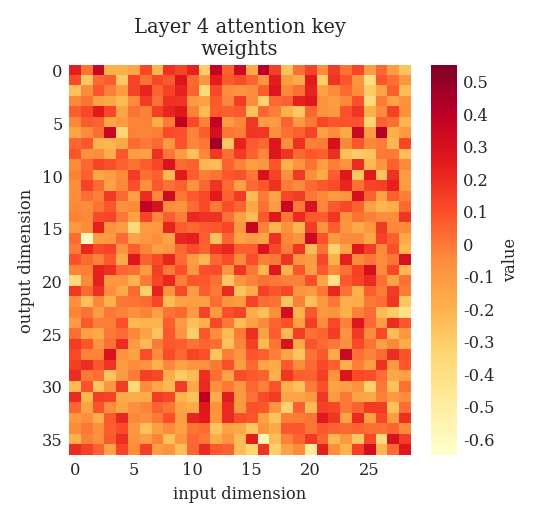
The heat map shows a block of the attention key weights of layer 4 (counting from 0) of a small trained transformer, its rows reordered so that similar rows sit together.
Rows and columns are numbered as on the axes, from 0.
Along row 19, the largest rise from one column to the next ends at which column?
17
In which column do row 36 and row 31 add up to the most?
11
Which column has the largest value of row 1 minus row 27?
12
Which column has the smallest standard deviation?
21
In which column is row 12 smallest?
15
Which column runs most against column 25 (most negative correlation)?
20
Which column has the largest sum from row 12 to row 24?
2
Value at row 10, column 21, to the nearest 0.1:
-0.2
